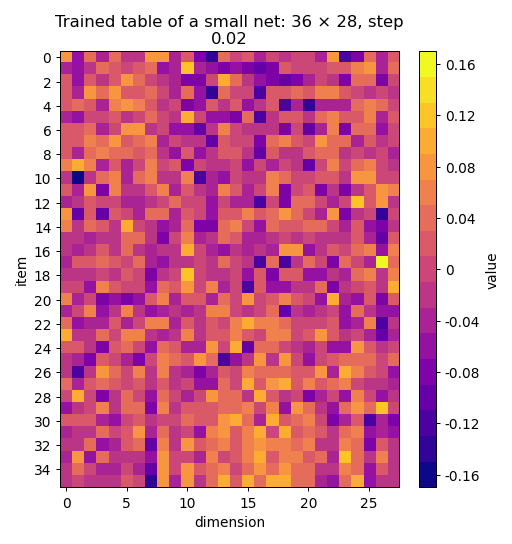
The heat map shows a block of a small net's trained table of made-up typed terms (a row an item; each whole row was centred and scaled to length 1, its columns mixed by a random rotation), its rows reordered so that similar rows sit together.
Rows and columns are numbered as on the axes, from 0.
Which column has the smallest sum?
11
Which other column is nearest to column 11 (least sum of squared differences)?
9
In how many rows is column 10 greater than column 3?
21
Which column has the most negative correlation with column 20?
25
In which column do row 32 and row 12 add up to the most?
24
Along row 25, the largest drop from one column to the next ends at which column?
13
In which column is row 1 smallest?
16
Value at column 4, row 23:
0
